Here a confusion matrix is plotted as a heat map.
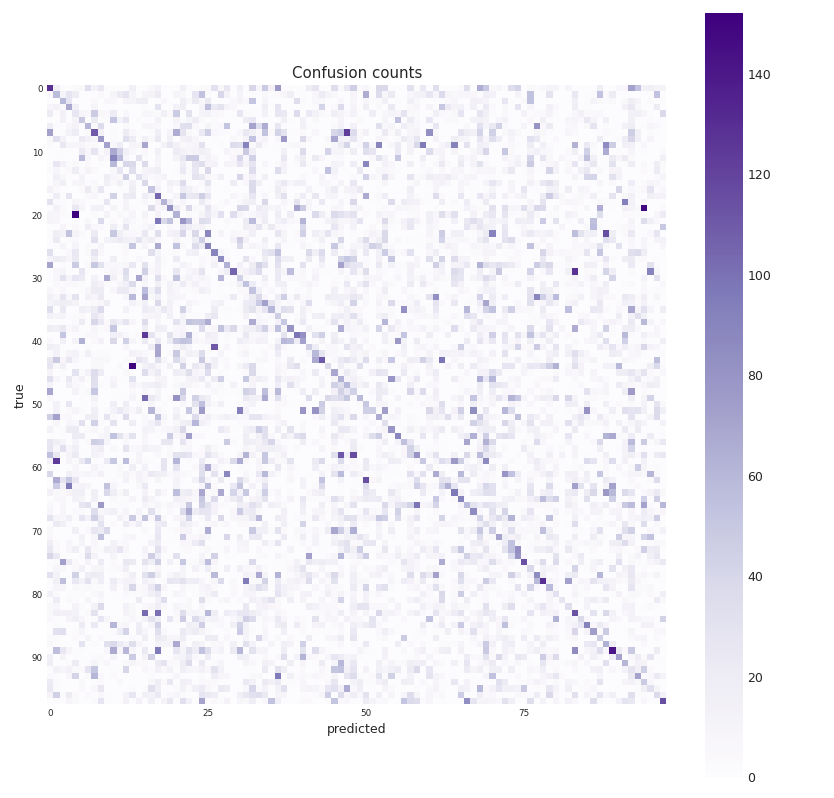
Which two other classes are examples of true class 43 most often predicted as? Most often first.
62, 42
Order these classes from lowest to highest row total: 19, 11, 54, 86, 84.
86, 54, 84, 11, 19
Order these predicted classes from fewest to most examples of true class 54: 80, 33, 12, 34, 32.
12, 80, 32, 34, 33
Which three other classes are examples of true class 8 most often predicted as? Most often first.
37, 45, 32
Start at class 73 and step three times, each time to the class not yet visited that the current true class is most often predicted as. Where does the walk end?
26
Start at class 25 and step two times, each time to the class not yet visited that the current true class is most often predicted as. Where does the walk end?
50
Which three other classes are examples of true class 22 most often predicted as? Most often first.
86, 97, 40
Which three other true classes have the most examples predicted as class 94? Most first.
19, 66, 37
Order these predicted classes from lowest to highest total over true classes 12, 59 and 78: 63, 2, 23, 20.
63, 23, 2, 20
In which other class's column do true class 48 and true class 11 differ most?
10
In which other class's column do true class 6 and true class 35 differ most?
77
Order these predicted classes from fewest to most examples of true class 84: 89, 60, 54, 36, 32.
54, 89, 36, 32, 60
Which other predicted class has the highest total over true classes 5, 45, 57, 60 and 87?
25
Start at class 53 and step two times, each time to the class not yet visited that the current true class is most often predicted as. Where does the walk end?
88
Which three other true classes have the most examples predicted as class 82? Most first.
78, 35, 49
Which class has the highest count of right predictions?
89
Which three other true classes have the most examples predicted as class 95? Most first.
29, 61, 71
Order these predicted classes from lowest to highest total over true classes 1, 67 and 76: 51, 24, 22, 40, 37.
51, 37, 40, 22, 24
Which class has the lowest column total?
81
